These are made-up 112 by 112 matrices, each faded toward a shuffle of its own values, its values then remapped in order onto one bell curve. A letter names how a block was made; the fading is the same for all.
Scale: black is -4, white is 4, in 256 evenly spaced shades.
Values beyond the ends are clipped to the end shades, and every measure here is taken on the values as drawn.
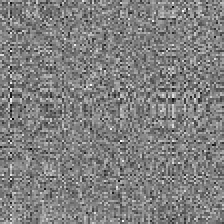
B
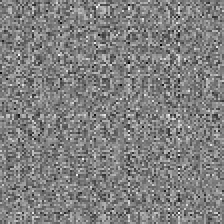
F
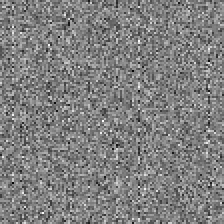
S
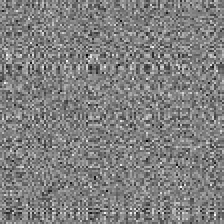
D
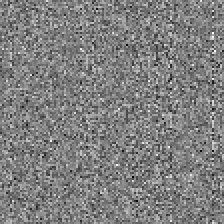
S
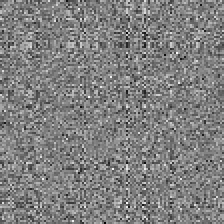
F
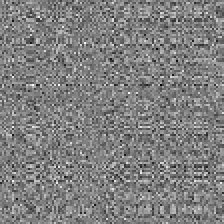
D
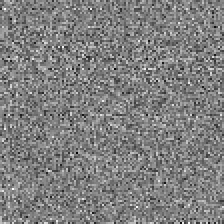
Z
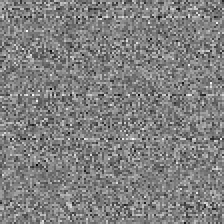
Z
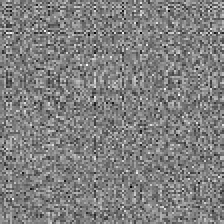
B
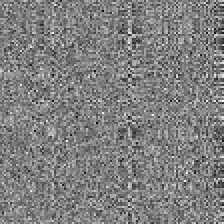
B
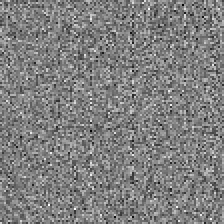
S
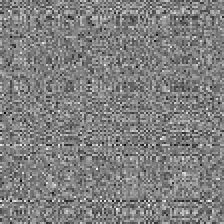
D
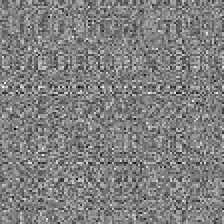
D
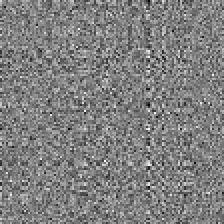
B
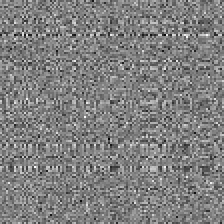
D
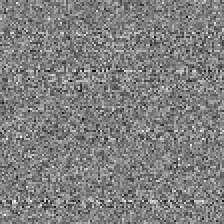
Z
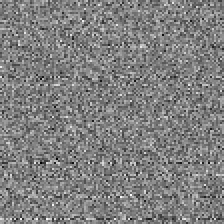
Z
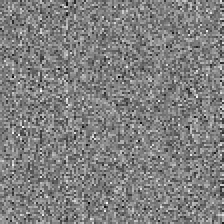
S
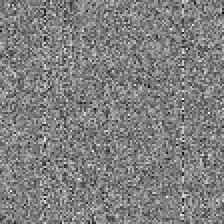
S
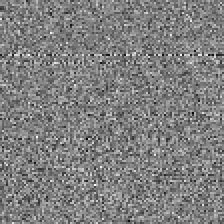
Z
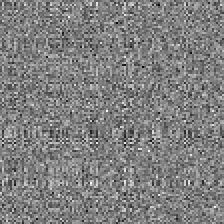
B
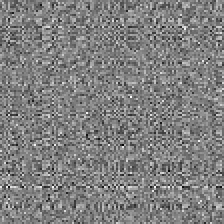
D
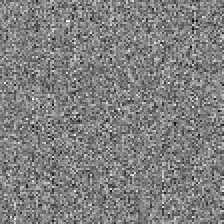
S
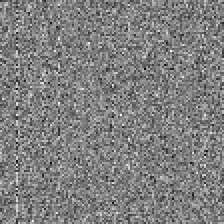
S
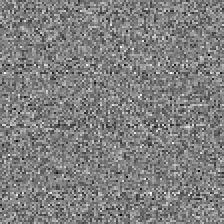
Z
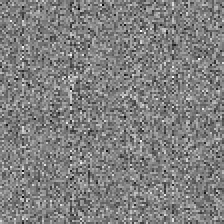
S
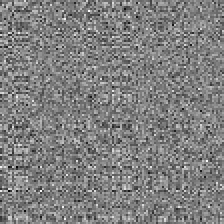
B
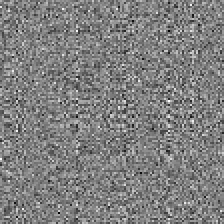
B
